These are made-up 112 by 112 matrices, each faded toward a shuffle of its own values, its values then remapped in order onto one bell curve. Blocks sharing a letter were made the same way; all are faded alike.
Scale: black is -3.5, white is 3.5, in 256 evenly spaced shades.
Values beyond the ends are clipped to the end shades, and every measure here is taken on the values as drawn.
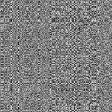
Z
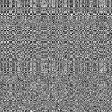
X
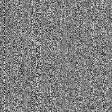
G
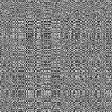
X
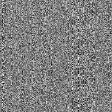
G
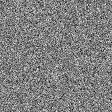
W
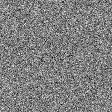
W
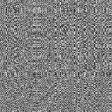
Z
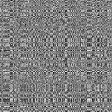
X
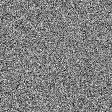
W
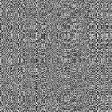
Z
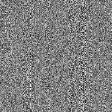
G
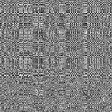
X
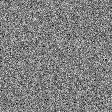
W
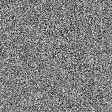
W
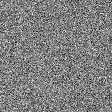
W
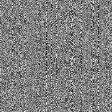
G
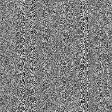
G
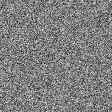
W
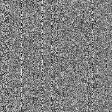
G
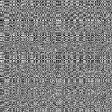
X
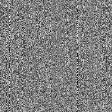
G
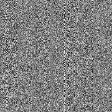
G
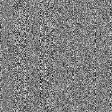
G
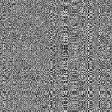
Z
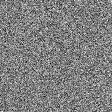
W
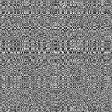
X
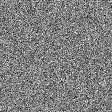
W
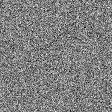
W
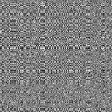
X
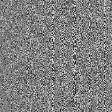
G
